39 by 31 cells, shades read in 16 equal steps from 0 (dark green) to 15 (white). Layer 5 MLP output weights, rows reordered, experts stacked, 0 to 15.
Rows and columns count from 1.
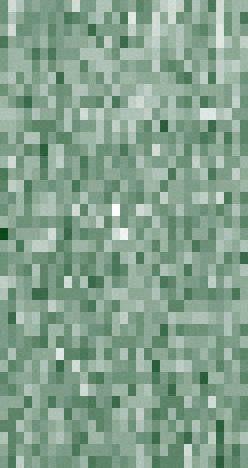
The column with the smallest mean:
9
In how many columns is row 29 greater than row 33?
12
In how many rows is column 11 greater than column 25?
16
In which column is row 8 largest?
19
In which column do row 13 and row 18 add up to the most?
15
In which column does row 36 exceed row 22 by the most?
18
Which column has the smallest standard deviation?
25
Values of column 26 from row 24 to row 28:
6 6 8 10 6
